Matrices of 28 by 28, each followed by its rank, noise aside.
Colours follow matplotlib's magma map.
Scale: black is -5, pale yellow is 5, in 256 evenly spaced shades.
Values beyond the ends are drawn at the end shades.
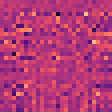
four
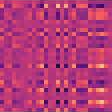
one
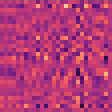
three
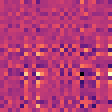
two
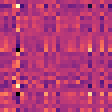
two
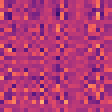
three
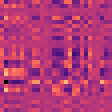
two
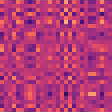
two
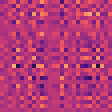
two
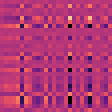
one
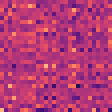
four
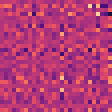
three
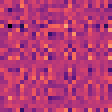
three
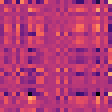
two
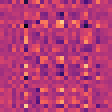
two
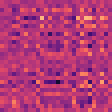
three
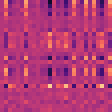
one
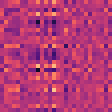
two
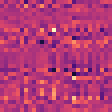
three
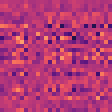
three
